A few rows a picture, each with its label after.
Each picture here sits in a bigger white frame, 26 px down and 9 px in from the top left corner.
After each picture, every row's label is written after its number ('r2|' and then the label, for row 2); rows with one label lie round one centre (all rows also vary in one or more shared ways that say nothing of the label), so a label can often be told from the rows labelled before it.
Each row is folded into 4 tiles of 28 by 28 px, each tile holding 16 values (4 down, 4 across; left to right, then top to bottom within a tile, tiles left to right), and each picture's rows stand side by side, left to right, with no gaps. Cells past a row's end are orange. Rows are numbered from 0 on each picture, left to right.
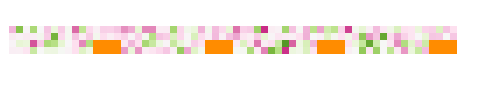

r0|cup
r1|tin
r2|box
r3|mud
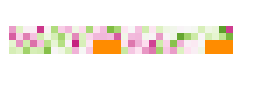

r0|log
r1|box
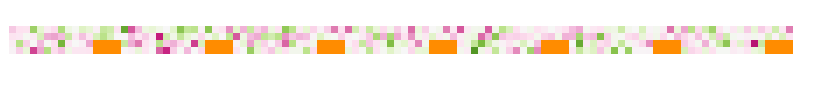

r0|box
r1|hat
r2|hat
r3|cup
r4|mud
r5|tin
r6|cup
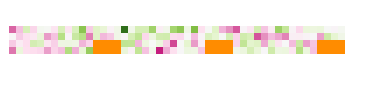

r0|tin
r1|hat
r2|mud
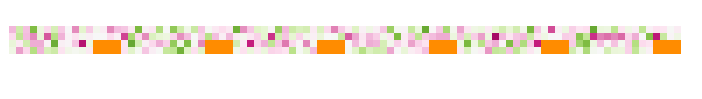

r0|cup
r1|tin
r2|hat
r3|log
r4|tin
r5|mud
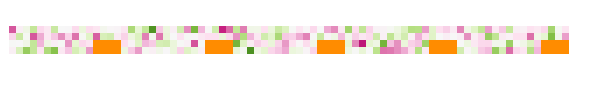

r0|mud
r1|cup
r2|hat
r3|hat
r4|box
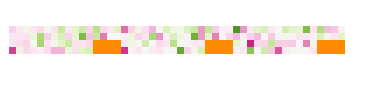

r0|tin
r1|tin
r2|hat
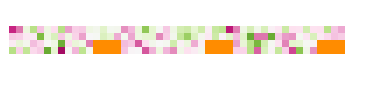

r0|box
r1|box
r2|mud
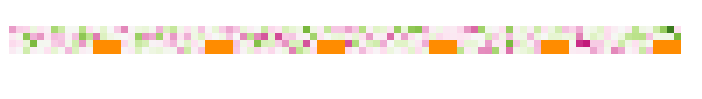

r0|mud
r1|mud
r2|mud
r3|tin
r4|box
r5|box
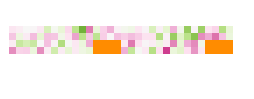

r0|tin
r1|log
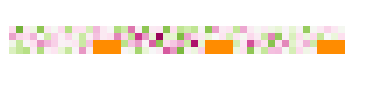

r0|log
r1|hat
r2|hat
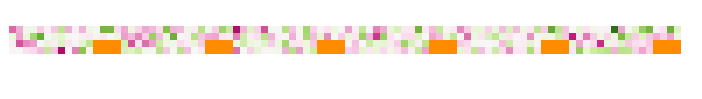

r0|box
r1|log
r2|tin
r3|mud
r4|box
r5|log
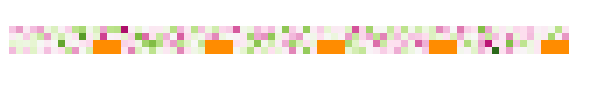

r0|tin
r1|mud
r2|mud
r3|hat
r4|box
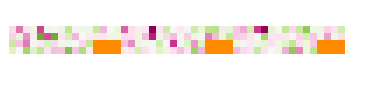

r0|hat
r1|mud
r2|tin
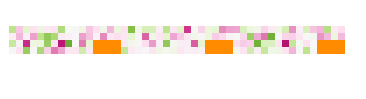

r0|hat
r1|cup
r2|mud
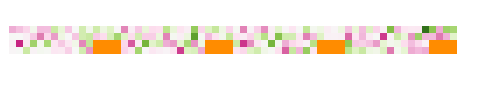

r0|mud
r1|mud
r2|hat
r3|log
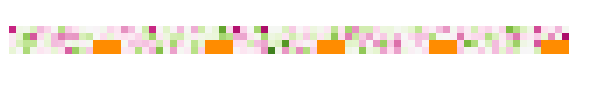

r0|mud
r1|box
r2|box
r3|hat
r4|tin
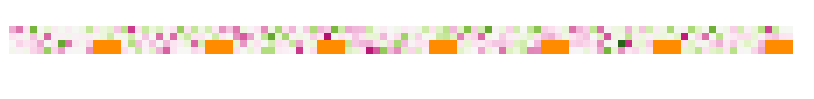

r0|box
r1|hat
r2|log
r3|box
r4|log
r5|box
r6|log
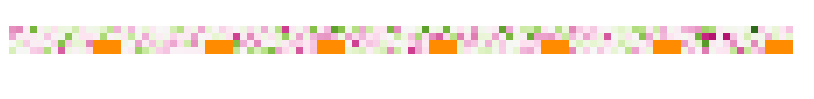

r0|box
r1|hat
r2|log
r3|log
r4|log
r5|tin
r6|mud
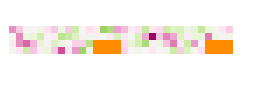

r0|box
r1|mud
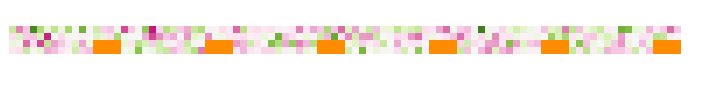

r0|hat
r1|mud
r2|cup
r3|hat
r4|box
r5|hat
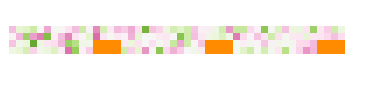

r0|mud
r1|box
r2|log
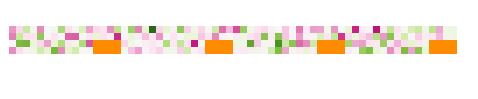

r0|tin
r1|cup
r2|cup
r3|hat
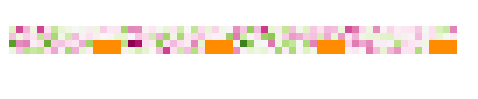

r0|hat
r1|hat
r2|tin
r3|box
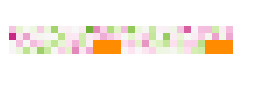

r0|log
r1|cup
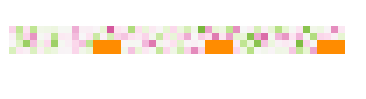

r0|cup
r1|log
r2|mud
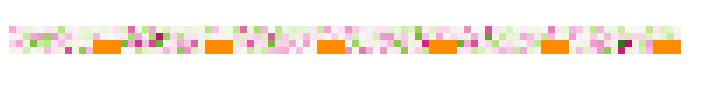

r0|mud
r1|hat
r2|hat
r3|tin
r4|hat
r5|box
